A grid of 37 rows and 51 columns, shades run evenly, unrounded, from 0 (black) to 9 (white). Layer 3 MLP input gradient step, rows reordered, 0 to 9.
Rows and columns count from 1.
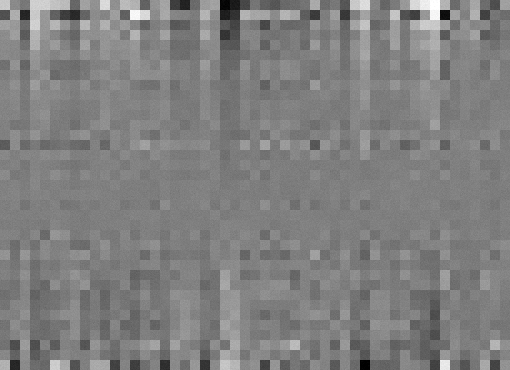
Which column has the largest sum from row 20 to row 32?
23
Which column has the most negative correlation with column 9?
18
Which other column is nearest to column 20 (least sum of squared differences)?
33
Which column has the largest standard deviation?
44
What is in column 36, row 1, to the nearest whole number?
7
